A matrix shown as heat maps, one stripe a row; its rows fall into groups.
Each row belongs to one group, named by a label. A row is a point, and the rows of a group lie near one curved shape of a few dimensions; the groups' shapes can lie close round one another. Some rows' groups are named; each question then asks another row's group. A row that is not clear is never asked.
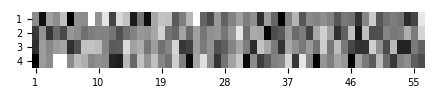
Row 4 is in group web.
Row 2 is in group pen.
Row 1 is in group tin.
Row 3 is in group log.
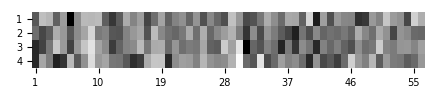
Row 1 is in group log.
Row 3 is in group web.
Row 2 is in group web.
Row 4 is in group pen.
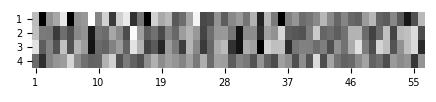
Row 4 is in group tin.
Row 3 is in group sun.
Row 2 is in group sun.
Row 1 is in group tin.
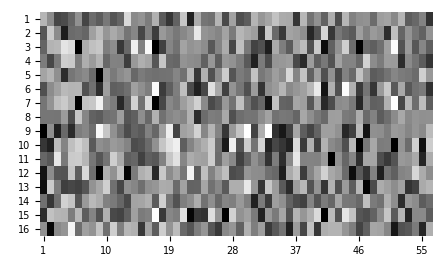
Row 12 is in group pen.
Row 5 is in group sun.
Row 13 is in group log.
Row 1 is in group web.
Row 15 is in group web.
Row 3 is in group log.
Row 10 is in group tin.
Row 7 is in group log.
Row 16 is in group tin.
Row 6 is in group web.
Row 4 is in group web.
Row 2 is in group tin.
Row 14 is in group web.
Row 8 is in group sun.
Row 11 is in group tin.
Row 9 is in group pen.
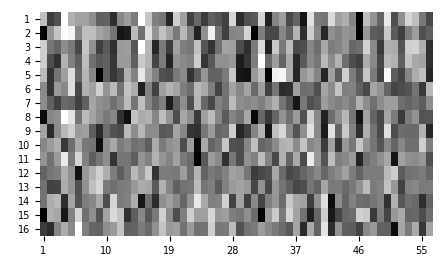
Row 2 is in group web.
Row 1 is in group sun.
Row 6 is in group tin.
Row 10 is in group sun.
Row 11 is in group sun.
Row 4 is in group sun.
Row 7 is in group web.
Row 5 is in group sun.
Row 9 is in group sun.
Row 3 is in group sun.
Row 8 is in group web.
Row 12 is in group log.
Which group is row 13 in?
web
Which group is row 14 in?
tin
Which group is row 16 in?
tin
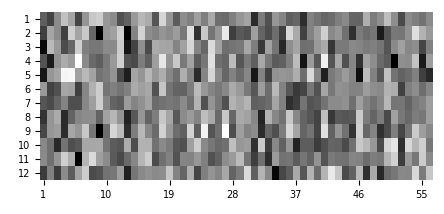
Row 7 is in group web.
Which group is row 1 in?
web
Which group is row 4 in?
tin
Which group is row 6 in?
web
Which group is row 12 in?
pen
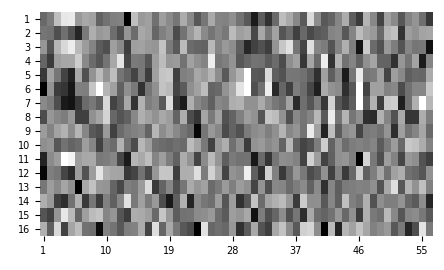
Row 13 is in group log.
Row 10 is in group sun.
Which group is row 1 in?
web
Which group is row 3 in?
web
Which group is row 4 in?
tin
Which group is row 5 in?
pen
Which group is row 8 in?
log
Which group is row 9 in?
sun
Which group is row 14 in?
web
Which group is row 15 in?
web
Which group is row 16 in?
sun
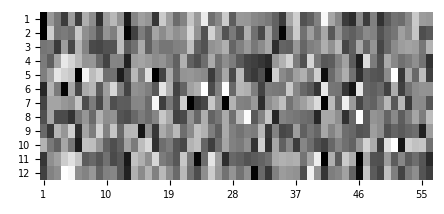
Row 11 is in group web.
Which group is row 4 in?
web
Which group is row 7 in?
web
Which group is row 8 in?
pen
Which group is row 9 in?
tin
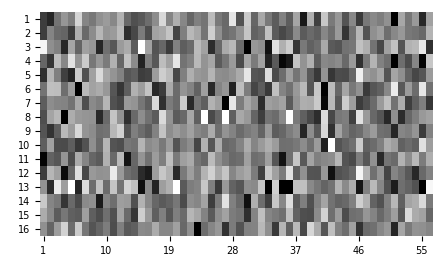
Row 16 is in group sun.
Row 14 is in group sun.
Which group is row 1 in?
tin
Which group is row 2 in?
pen
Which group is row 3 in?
sun
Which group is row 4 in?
tin
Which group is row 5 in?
pen
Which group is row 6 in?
log
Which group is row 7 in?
web
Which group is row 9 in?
tin
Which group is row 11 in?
pen
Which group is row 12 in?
pen
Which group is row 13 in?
tin
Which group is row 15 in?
sun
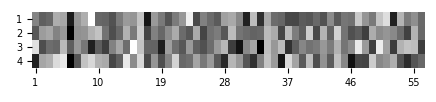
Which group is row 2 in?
log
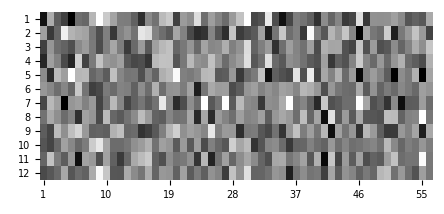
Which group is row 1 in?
pen
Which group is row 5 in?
tin
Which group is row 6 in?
sun
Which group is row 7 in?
pen
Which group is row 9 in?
tin
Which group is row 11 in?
log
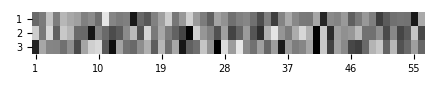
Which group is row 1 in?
tin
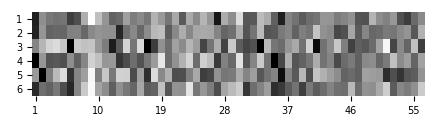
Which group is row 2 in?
pen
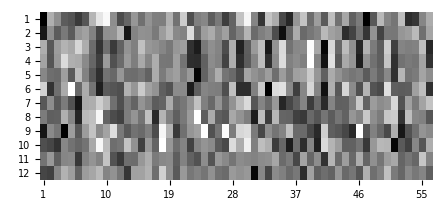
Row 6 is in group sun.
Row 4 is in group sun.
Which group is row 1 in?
log
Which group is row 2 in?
pen
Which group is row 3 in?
sun
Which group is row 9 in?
pen
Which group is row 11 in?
log
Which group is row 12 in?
web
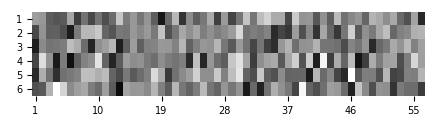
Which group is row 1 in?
web
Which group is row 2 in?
log
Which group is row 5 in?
pen
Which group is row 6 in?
web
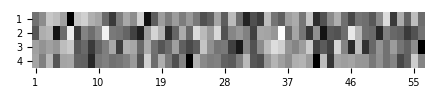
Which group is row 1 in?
log
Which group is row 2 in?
pen
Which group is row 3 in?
web
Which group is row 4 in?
sun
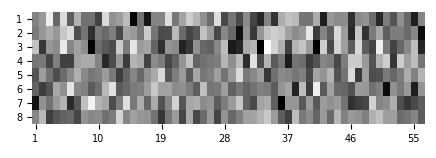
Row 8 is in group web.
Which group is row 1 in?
tin
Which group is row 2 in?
web
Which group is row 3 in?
sun
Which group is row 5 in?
pen
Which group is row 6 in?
tin
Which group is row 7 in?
log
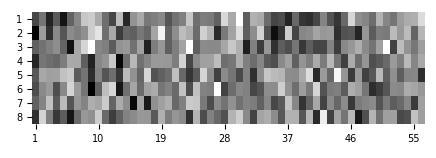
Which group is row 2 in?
pen
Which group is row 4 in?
pen
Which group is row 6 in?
pen
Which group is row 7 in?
tin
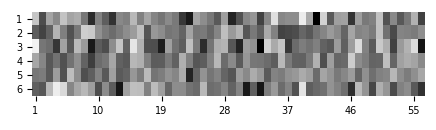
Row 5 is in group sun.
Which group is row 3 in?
sun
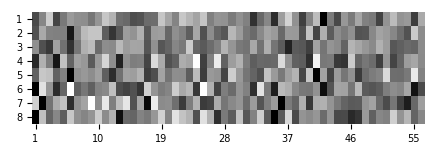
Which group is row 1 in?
tin
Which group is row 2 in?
log
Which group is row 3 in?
web
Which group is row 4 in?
pen
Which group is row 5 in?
log
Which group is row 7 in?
tin
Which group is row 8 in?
pen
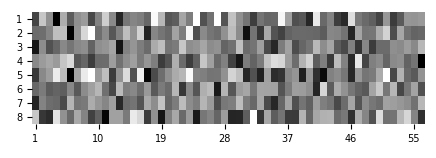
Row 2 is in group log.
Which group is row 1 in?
pen
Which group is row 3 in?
pen
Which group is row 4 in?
web
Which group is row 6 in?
web
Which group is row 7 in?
pen
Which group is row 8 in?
sun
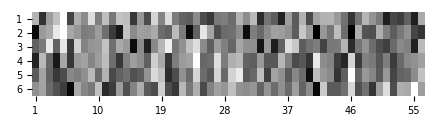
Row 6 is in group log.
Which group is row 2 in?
web
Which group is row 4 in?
pen
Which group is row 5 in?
pen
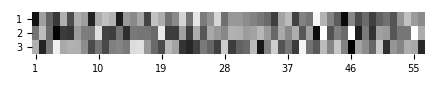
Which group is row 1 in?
pen
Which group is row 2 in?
log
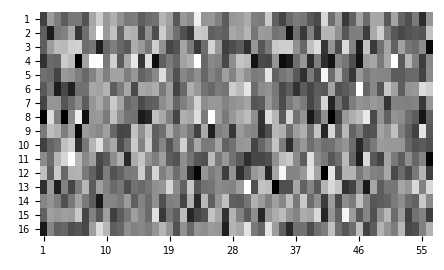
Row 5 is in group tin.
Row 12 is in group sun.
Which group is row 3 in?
web
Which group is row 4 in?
log
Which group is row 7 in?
tin
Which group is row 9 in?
log
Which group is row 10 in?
log
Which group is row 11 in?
web
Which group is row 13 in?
pen
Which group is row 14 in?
sun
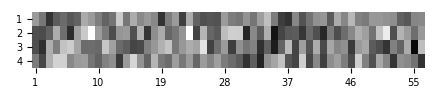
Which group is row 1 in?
web
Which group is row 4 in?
web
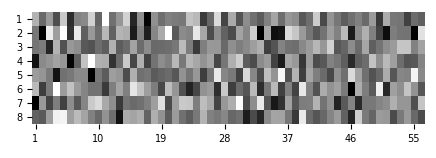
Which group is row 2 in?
tin
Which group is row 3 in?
sun
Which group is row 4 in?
log
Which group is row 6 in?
sun
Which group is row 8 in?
web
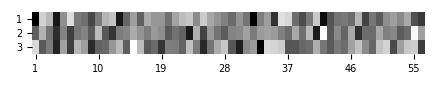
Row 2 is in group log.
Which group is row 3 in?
sun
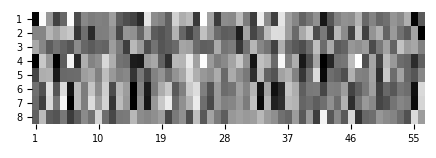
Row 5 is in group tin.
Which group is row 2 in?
web
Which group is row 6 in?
tin
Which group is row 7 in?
tin
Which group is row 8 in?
log
